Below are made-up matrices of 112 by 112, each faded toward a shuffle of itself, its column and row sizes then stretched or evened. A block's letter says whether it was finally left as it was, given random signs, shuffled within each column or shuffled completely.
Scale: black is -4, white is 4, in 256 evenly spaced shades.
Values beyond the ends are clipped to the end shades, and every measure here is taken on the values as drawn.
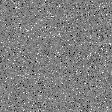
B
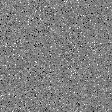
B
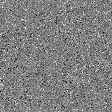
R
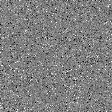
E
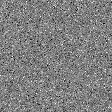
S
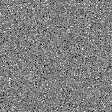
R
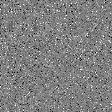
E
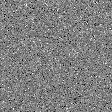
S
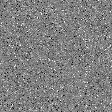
B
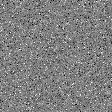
S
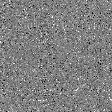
E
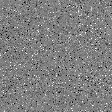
B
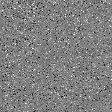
E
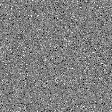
B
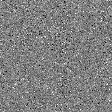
B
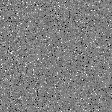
R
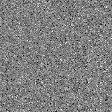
E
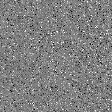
B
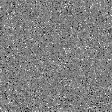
E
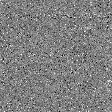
E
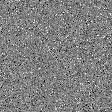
S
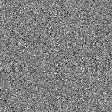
E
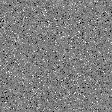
B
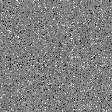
E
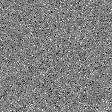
R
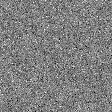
S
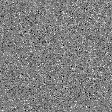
B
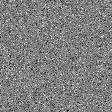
R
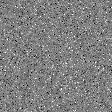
S
